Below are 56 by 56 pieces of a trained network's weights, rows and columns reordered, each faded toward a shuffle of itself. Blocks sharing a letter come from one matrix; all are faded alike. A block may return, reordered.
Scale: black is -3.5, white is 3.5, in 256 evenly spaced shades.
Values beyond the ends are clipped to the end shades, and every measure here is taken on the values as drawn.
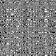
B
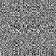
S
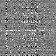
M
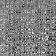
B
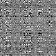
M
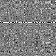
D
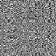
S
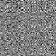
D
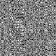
D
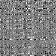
B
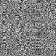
S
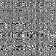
B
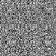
S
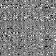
B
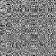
S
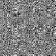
D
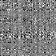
B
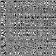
M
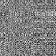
S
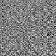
S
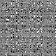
M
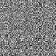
S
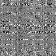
B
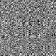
S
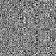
S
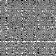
M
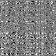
B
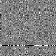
D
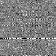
D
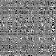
M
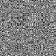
S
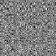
D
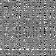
M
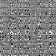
M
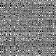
M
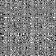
B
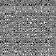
M
